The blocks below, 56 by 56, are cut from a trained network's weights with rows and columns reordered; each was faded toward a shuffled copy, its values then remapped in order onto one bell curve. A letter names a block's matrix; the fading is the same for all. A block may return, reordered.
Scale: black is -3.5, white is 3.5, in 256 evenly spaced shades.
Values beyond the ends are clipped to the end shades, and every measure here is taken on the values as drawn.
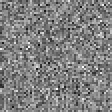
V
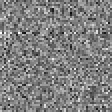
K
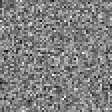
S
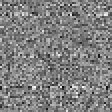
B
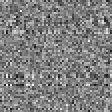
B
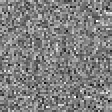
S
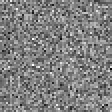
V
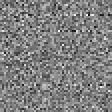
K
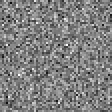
S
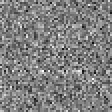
K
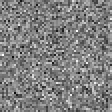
V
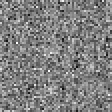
V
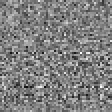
B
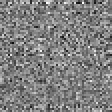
B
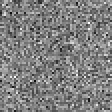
V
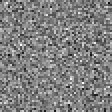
S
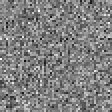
S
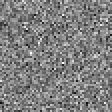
S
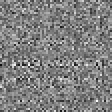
B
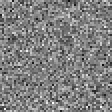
S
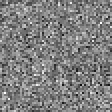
K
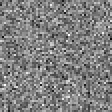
V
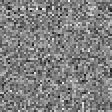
K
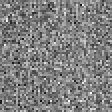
V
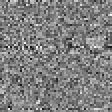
B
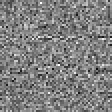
K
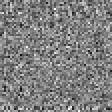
K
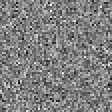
S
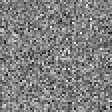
V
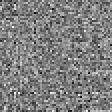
K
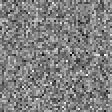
V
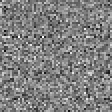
K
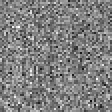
V
